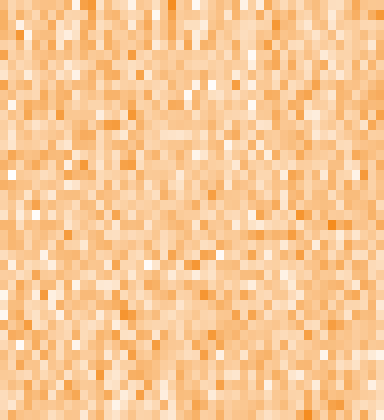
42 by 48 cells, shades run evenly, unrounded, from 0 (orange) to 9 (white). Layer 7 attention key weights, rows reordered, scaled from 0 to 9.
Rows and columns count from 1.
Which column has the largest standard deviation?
17
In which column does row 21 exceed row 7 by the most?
13
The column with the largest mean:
32
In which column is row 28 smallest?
5
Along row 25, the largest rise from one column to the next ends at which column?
40
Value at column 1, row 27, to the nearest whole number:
4
